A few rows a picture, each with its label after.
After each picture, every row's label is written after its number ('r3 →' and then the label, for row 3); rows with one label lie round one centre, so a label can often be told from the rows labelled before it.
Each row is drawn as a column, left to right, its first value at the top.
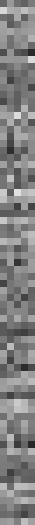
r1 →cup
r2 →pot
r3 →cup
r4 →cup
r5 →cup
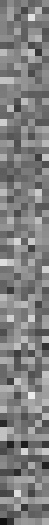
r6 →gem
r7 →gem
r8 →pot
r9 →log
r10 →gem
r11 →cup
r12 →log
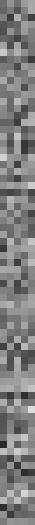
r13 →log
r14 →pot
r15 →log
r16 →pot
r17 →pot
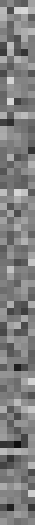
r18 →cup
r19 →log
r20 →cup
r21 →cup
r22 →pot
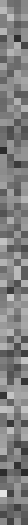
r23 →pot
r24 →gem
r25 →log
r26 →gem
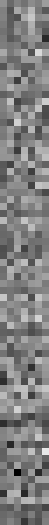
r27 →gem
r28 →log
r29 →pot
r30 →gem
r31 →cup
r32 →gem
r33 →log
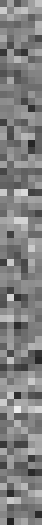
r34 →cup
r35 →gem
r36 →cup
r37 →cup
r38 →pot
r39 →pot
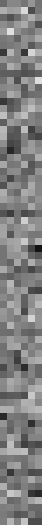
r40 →cup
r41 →pot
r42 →pot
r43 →cup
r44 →gem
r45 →gem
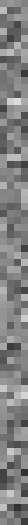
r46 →pot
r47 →log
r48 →log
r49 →gem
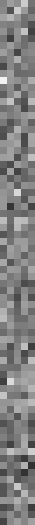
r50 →gem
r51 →log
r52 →cup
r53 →pot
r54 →log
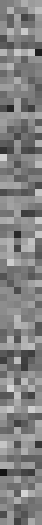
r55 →pot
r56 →pot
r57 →gem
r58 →pot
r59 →pot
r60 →cup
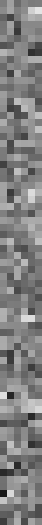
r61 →gem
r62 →pot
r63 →log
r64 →gem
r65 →cup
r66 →cup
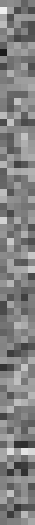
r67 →cup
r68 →pot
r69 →log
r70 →log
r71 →log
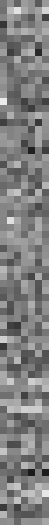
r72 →log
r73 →cup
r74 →cup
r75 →pot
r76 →pot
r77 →cup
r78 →pot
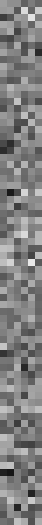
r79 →pot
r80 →pot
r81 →log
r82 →cup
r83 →gem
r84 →cup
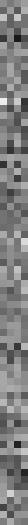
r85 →log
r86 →pot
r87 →log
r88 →pot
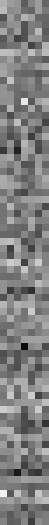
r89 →pot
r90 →gem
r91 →pot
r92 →log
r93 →gem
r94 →pot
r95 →log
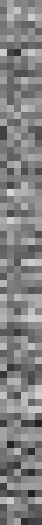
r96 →gem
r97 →cup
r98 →cup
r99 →gem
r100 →gem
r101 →gem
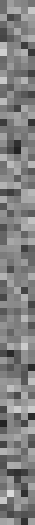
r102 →log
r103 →pot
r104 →pot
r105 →gem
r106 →cup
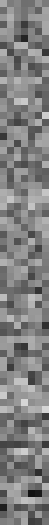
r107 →gem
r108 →cup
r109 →log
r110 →log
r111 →gem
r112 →gem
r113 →cup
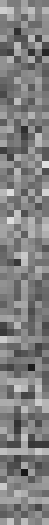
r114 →cup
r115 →cup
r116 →log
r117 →pot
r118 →cup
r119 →log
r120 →cup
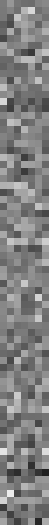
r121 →log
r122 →pot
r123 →gem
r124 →cup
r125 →cup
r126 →gem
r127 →pot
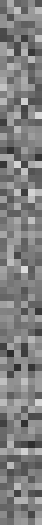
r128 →log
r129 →pot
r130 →cup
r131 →log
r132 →cup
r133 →cup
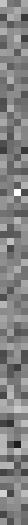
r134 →pot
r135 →gem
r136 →cup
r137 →pot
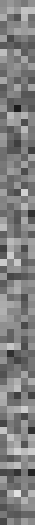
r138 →gem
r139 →pot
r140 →pot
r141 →cup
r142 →pot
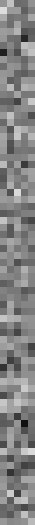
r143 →cup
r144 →pot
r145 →cup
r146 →log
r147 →log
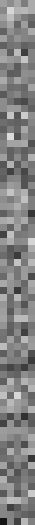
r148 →gem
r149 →cup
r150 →gem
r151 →cup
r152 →pot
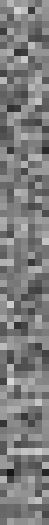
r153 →gem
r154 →pot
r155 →cup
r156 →cup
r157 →log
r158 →log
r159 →pot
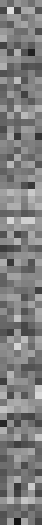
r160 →gem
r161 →cup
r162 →gem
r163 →cup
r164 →cup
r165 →gem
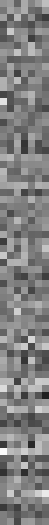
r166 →log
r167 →pot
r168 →gem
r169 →pot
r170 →log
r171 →pot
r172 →pot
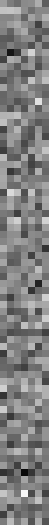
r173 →pot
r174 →cup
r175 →cup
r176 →pot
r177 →gem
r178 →log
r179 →gem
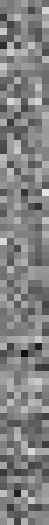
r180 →pot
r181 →log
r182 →gem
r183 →pot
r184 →log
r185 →log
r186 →cup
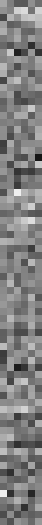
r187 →pot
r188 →gem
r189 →cup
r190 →cup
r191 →gem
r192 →cup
